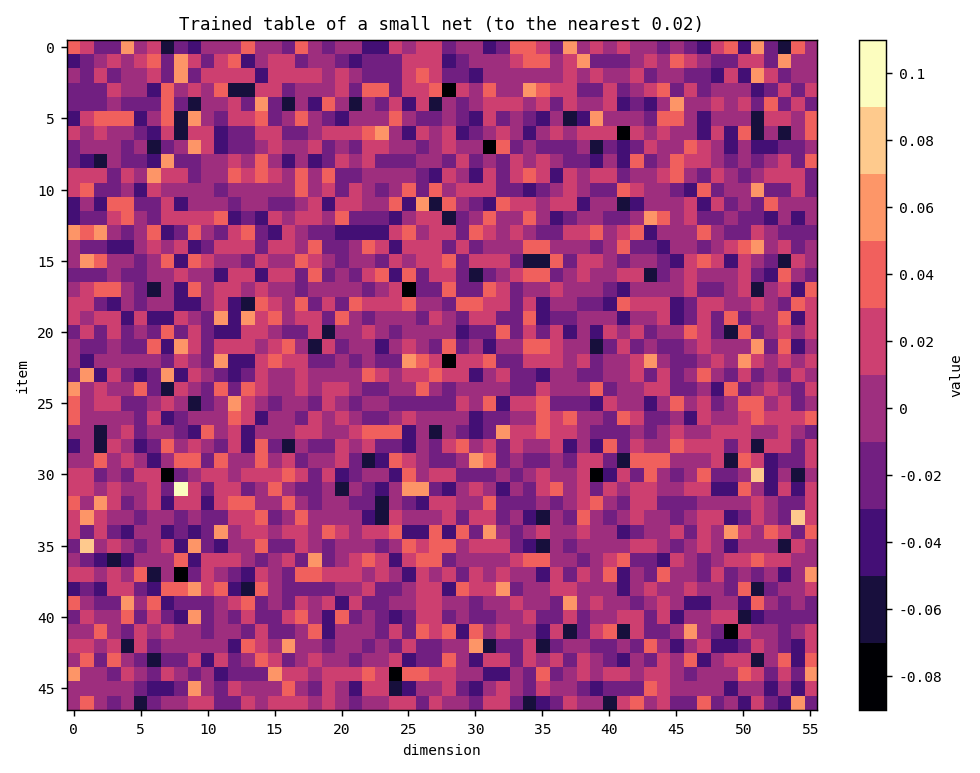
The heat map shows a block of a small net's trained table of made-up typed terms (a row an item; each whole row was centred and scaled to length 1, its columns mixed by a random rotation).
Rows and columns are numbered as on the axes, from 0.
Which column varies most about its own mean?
51
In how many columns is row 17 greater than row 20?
20
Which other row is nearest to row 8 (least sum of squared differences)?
28
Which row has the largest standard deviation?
5
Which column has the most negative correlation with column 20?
6
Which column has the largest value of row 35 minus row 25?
9
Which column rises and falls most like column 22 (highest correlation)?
23
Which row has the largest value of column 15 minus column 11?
44
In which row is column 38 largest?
1
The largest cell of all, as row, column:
31, 8
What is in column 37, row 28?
-0.04
